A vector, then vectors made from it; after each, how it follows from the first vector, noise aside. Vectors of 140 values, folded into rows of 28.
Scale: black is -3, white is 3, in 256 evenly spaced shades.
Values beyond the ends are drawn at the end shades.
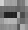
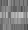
reversed, negated, shrunk.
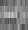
negated, shrunk.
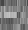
negated, shrunk.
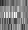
negated, partly zeroed.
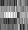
negated.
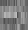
negated, shrunk.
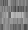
reversed, negated, shrunk.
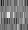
negated, partly zeroed.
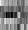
copied.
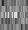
negated, partly zeroed.
